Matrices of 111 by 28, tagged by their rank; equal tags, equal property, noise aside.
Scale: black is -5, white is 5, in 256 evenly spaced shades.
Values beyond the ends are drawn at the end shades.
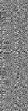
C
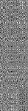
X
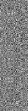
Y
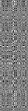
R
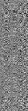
Y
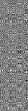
R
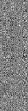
Y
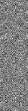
X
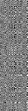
R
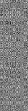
C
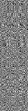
X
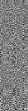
X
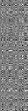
R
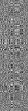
R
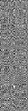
X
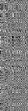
X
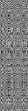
R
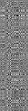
R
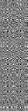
R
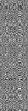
C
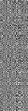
X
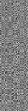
X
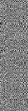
C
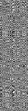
X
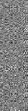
X
